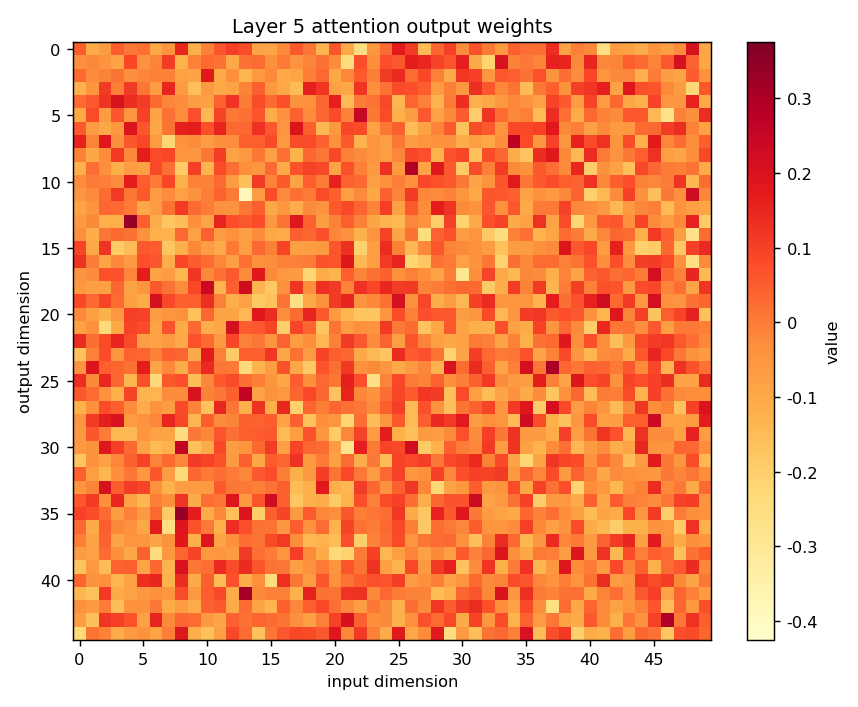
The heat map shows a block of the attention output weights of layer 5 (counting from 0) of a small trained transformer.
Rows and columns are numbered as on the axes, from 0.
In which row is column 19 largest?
33
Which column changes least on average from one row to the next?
23
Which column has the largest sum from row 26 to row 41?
8
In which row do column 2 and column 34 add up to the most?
7
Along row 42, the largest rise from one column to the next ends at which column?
38
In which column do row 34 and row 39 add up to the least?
36
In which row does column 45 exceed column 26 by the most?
28
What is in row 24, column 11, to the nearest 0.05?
0
